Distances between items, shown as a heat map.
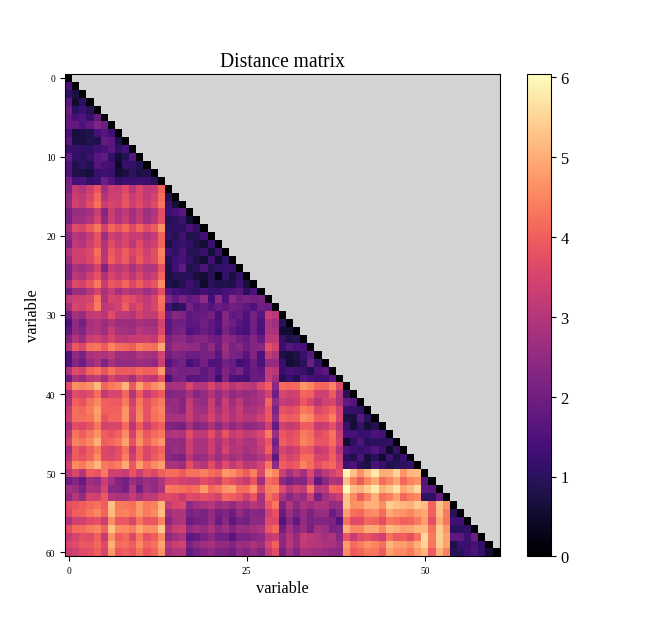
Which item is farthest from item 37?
13
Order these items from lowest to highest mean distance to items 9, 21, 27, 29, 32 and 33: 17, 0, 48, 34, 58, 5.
17, 0, 34, 5, 58, 48
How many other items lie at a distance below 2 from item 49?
10
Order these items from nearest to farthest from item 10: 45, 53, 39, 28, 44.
53, 28, 44, 45, 39
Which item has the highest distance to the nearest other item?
52
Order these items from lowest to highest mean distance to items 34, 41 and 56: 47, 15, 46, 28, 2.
15, 47, 46, 2, 28
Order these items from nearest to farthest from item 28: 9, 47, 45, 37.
37, 9, 47, 45
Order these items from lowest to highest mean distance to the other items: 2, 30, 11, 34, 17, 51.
17, 30, 2, 11, 34, 51
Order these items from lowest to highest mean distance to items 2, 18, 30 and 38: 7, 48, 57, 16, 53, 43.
16, 7, 57, 53, 48, 43
